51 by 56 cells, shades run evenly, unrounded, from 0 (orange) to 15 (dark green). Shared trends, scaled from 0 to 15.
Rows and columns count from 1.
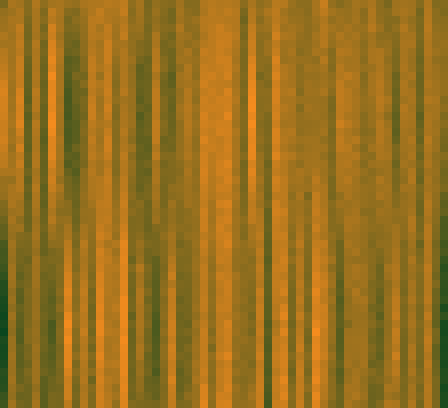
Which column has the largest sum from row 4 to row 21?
9
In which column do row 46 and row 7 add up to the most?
56
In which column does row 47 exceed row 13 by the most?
1
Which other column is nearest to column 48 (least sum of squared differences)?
24
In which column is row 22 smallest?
32
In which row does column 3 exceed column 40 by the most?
42
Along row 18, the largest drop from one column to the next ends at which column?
7
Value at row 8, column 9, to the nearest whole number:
10
